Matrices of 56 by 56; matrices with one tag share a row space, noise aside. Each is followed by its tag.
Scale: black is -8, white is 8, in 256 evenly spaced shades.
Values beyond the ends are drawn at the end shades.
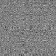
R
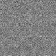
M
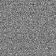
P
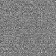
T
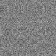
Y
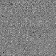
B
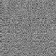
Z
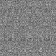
M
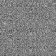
P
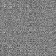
P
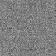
P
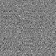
T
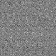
B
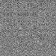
Y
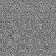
M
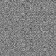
R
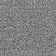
P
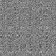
M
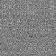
P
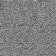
Y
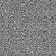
R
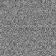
Y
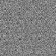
T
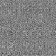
B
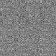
M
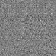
R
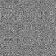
T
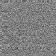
Z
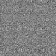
Y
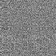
Z
